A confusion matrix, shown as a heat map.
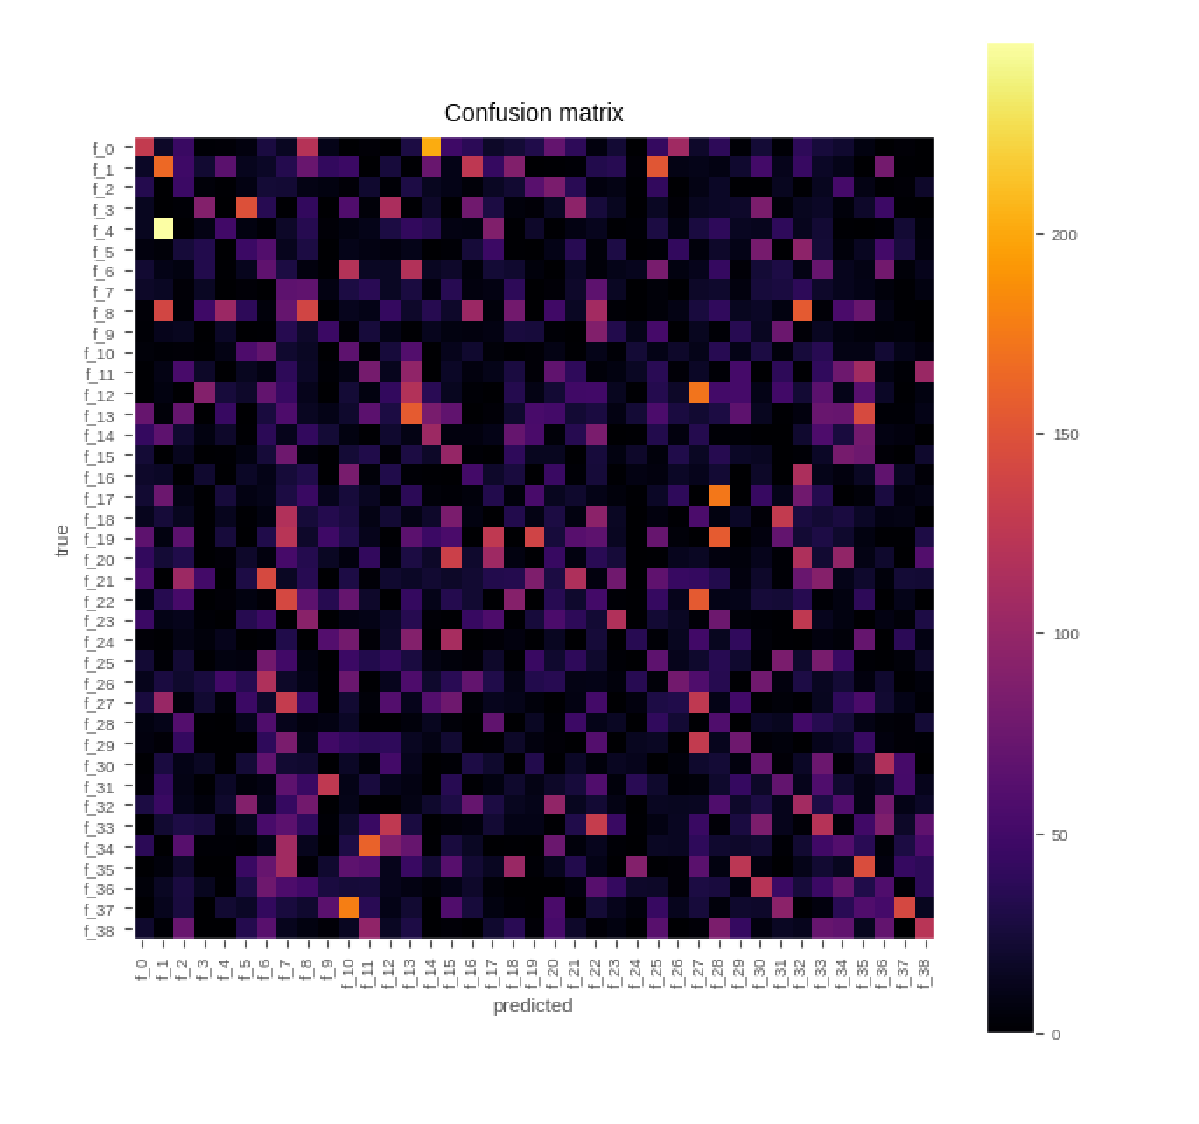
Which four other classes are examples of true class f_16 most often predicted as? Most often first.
f_32, f_10, f_36, f_20
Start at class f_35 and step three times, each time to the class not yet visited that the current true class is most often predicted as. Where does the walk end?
f_7
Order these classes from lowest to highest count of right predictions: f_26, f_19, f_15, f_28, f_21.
f_28, f_26, f_15, f_21, f_19
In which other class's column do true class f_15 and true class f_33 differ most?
f_12
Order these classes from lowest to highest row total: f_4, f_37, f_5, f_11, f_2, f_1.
f_2, f_5, f_4, f_11, f_37, f_1
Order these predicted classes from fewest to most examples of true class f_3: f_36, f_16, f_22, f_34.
f_34, f_22, f_36, f_16
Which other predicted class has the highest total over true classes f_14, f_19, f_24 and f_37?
f_10
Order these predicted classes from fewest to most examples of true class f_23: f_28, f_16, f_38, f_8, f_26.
f_26, f_38, f_16, f_28, f_8
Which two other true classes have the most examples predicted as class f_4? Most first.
f_8, f_1
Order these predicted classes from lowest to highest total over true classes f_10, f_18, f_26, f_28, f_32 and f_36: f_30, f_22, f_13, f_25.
f_25, f_13, f_22, f_30
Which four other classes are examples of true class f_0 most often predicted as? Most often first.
f_14, f_8, f_26, f_20
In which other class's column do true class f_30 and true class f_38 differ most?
f_11
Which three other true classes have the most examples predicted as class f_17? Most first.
f_19, f_20, f_4
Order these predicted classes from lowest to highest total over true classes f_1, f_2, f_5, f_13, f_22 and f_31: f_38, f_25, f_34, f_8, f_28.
f_38, f_28, f_34, f_8, f_25
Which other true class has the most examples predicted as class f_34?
f_20
